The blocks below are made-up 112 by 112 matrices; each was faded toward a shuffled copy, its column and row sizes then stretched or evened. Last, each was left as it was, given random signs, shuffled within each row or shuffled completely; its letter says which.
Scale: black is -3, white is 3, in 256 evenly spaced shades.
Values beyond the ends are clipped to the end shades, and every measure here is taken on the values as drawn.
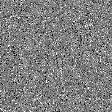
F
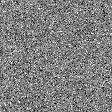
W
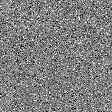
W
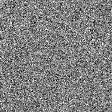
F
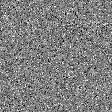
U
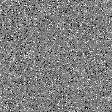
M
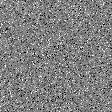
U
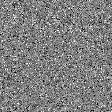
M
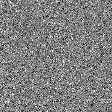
F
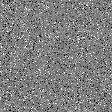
F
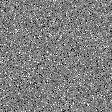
U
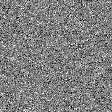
M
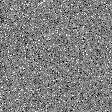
U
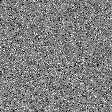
U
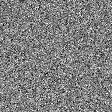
U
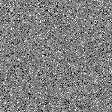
M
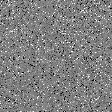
F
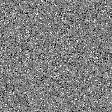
F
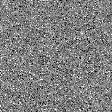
M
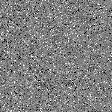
F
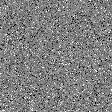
U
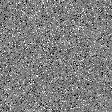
U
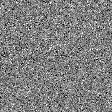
W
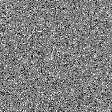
M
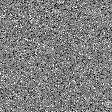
U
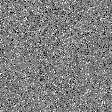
F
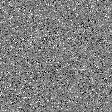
W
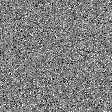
W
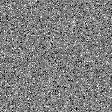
M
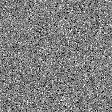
U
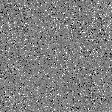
F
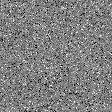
U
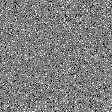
M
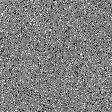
U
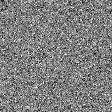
M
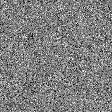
W
